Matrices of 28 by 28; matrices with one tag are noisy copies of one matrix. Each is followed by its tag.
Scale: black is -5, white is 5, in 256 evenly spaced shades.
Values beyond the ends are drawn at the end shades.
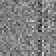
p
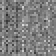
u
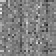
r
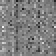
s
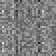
s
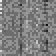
r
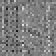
u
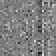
p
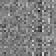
p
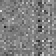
p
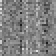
r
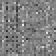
u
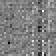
p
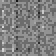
s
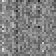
s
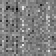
u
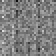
s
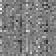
r
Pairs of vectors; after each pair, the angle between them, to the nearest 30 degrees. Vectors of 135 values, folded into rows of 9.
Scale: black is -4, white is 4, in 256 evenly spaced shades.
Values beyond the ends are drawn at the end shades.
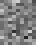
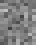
90 degrees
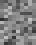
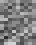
150 degrees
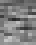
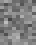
60 degrees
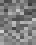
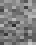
120 degrees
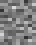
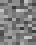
150 degrees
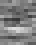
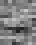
150 degrees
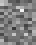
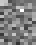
30 degrees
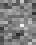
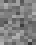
150 degrees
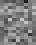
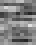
90 degrees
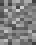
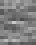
60 degrees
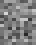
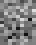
30 degrees
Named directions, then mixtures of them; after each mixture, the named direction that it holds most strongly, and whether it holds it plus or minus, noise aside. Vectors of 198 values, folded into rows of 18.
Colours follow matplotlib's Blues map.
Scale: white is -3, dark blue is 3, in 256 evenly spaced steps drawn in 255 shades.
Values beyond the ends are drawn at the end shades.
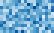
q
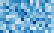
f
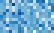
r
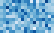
f, plus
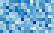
f, plus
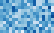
q, minus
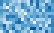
f, minus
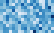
r, minus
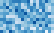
f, plus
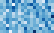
r, minus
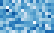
f, minus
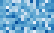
f, minus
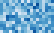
f, minus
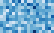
r, minus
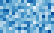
q, minus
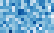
f, plus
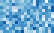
q, plus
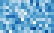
f, minus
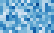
f, minus
